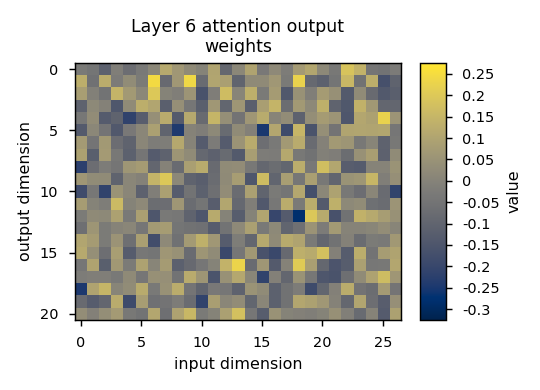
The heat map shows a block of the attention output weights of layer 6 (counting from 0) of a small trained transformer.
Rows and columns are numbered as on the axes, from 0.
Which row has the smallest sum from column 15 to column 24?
17
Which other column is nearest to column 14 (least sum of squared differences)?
21
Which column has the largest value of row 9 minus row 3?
7
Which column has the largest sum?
18
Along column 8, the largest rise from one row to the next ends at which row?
6
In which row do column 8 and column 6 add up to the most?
1
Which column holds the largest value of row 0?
22
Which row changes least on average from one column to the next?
13
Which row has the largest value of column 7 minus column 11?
9
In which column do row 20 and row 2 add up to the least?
25
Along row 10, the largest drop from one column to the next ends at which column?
19
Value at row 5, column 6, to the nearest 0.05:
0.1
